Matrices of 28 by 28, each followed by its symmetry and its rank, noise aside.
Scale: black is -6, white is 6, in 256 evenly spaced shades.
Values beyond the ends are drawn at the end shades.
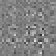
no symmetry, rank three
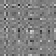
symmetric, rank two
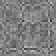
no symmetry, rank three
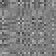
symmetric, rank two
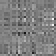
no symmetry, rank three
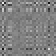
symmetric, rank one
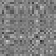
symmetric, rank three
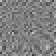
symmetric, rank three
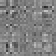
symmetric, rank two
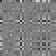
symmetric, rank one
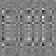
no symmetry, rank one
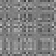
antisymmetric, rank two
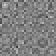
symmetric, rank three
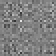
no symmetry, rank three
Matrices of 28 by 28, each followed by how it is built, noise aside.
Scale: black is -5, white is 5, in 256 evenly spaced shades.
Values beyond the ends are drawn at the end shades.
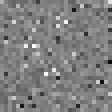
sparse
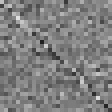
diagonal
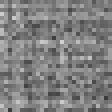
blocks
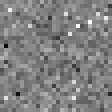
sparse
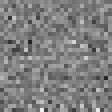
uneven rows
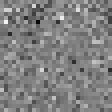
uneven rows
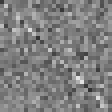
diagonal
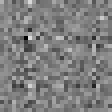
low rank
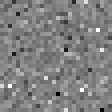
sparse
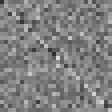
diagonal
